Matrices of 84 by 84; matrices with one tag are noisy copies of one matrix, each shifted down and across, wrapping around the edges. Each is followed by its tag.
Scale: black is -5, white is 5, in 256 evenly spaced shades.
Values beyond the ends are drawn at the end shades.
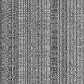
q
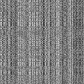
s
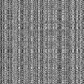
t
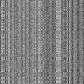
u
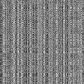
t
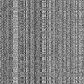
u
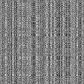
t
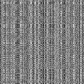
t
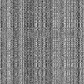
s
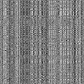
s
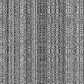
s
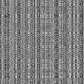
t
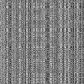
t
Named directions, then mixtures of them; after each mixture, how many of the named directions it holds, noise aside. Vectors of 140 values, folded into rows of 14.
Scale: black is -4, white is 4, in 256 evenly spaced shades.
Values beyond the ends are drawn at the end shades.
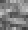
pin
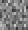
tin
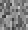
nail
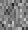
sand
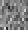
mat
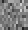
four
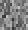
one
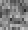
two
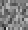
two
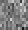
four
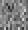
two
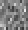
two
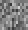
two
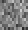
four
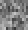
four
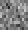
three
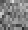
three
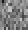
three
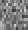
one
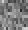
four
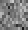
four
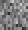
four
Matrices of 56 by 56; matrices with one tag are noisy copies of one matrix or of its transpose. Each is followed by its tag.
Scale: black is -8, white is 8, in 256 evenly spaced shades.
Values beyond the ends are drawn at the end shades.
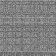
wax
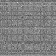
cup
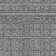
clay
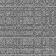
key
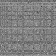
cup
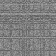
clay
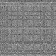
cup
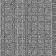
wax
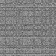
key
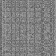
cup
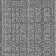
cup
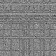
clay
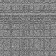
clay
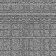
clay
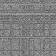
clay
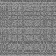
cup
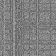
clay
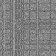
clay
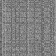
cup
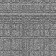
clay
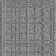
cup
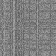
clay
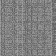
wax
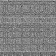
wax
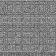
wax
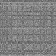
cup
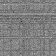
clay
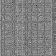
wax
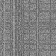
clay
